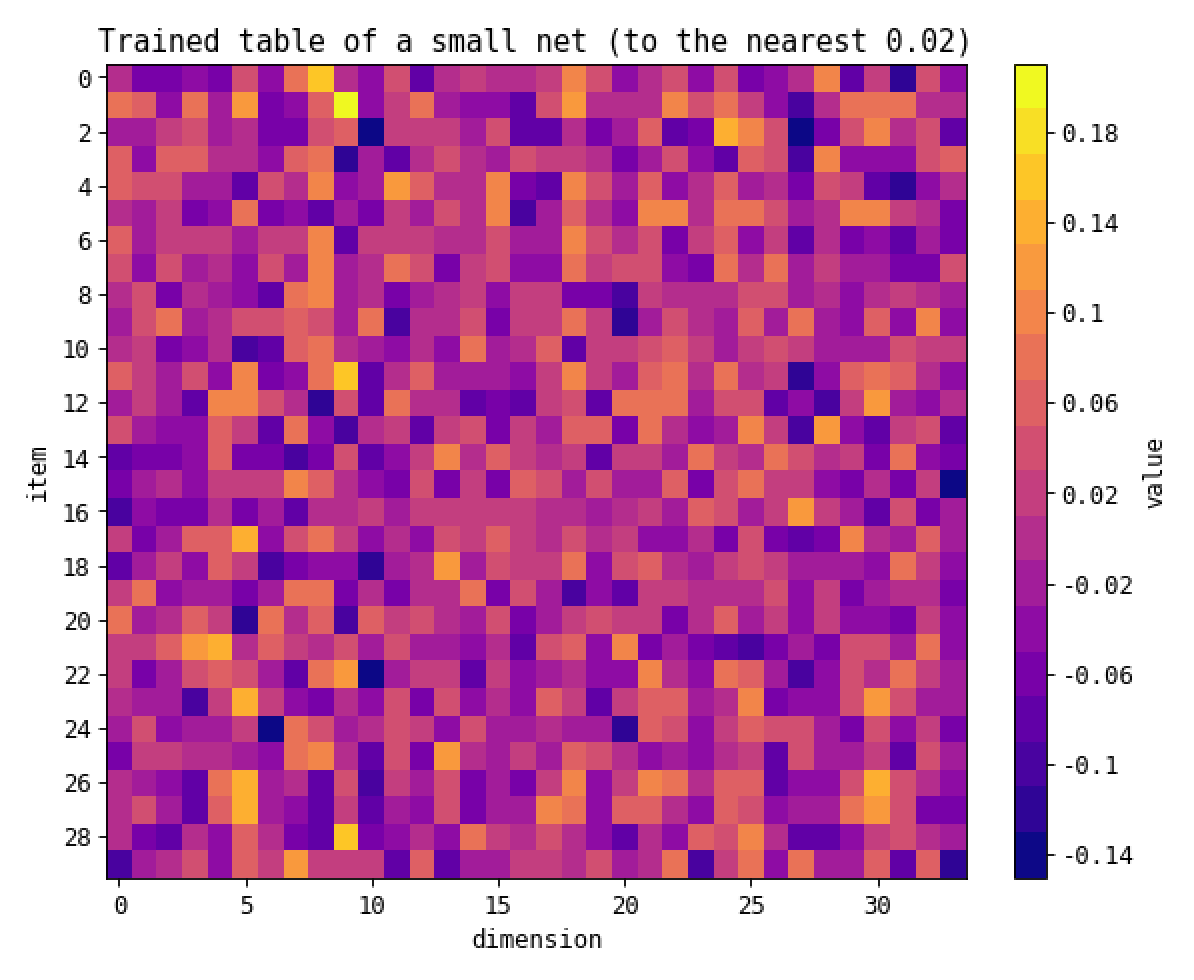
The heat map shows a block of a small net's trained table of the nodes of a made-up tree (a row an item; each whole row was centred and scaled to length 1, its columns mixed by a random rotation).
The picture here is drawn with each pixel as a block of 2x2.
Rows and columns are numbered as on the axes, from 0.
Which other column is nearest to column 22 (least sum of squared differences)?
17
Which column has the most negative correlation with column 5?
26
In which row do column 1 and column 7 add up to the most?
19
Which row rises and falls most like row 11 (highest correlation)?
1
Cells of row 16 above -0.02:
19
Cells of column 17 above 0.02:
7
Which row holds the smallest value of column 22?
2
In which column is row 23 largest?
5
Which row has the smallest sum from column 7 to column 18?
12
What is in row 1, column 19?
0
